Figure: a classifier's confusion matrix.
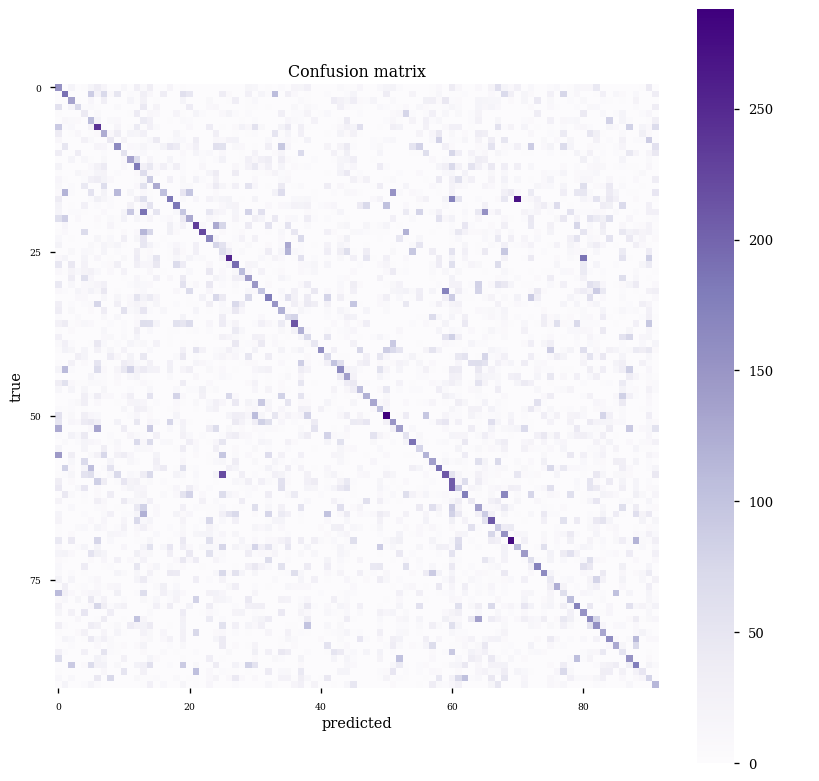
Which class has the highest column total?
60
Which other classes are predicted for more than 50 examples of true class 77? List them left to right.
0, 13, 85
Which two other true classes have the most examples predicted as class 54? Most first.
25, 9
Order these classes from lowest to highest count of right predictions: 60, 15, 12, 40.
15, 40, 12, 60
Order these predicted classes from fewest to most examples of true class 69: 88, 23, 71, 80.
80, 71, 23, 88
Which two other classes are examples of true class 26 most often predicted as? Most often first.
80, 90
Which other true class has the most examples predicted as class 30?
50
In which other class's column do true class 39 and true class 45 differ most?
51
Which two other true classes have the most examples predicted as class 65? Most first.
19, 41
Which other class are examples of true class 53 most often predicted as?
41
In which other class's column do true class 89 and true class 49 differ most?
21
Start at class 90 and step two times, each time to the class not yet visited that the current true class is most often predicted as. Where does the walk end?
68
